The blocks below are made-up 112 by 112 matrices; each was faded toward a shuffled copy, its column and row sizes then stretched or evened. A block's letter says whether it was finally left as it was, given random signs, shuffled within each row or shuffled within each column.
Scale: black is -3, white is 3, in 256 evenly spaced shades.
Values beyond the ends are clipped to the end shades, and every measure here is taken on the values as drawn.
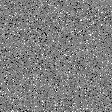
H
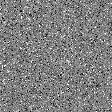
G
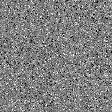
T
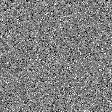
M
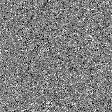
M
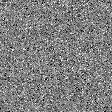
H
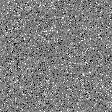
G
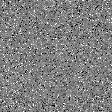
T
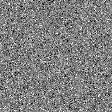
T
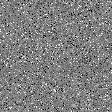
M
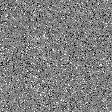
T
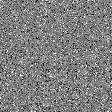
T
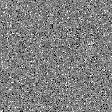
T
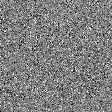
G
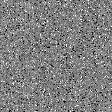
G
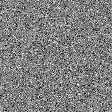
H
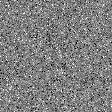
G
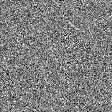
G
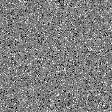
T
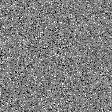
G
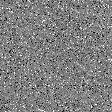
H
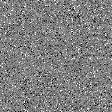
T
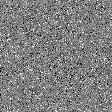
G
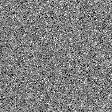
M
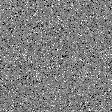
H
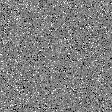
G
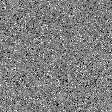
H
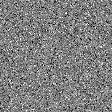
G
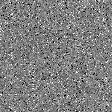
G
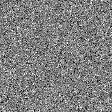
G
